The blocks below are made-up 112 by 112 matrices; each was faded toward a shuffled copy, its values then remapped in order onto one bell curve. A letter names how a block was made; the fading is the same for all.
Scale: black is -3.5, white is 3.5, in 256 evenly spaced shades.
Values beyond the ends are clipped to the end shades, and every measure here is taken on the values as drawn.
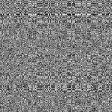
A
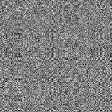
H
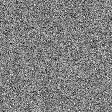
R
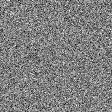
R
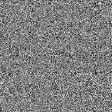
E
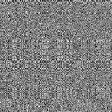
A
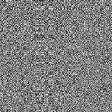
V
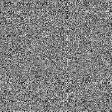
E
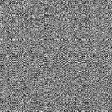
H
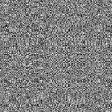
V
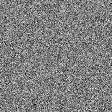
R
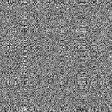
V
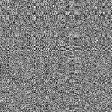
H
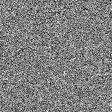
R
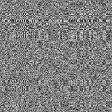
A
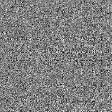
E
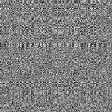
A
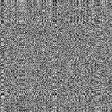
H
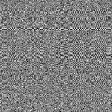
A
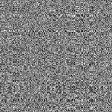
V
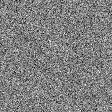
R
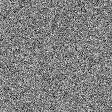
R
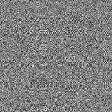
V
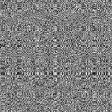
A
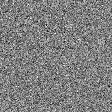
R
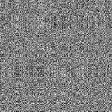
H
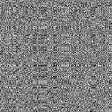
A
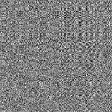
V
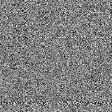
E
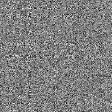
E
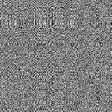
V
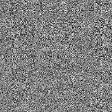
E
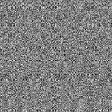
V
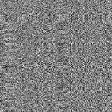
V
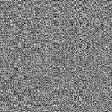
H
